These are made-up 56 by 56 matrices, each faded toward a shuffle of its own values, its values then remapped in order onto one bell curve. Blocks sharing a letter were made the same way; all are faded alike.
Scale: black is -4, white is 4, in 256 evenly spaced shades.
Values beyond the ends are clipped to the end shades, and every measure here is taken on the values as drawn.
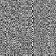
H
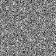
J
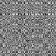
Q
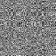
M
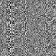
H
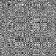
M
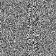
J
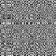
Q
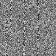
J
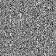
J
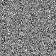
J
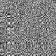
M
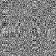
M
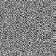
M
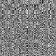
H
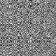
H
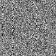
J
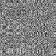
M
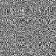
M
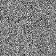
J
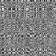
Q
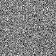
J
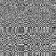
Q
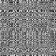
Q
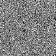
J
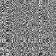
H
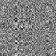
M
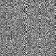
H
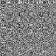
M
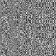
H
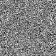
J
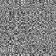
M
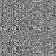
M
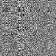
H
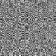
M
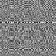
Q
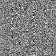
J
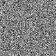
J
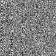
J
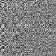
H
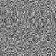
M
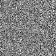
J
